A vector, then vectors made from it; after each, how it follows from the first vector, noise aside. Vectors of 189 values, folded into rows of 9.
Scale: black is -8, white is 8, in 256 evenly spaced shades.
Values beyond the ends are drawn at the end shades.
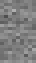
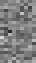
wrapped around, negated, scaled up.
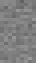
wrapped around, shrunk.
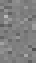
negated, partly zeroed.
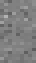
negated, partly zeroed.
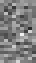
wrapped around, negated, scaled up.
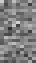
wrapped around, scaled up.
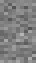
wrapped around, negated.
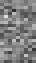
negated, scaled up.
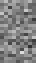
reversed, scaled up.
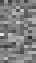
wrapped around, scaled up.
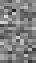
negated, scaled up.
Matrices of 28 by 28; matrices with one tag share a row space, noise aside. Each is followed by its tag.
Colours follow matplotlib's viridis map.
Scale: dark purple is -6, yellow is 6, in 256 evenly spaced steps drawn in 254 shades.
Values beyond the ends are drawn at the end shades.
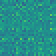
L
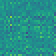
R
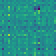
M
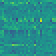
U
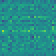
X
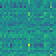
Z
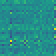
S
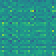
X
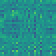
U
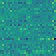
R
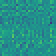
L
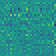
R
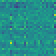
S
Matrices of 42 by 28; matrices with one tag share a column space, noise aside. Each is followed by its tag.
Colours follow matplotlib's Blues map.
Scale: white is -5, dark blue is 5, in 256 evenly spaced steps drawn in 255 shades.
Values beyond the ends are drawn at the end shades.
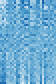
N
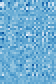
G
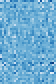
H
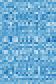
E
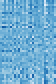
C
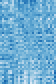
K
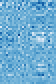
G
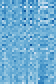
N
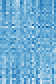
C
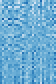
N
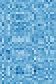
E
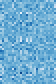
E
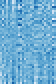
N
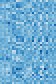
E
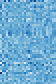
H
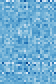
H
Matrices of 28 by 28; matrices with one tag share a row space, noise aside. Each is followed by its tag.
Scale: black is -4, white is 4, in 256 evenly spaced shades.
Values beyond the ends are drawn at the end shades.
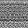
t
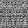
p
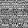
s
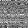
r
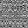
p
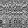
p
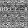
r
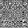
p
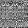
s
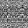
r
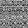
p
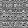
p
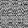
s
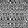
t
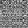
p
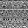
p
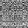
p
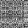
s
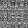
r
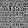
t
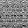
p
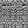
p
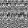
r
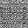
p
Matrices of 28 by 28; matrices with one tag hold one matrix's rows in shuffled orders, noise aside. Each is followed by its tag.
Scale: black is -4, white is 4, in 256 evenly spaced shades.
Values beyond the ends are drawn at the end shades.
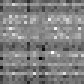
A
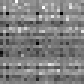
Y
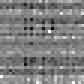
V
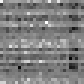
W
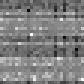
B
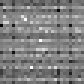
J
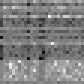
A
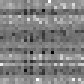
V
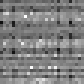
J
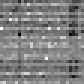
W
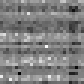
W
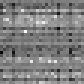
J
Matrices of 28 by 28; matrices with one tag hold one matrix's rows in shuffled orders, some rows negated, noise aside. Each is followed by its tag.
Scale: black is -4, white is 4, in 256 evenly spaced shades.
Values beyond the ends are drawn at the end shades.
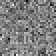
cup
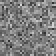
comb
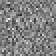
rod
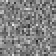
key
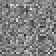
cup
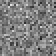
cup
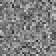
key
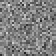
key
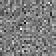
key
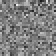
cup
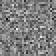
cup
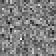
comb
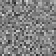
rod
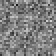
cup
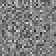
rod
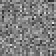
comb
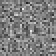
comb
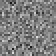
rod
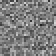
cup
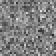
cup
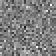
key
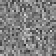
key
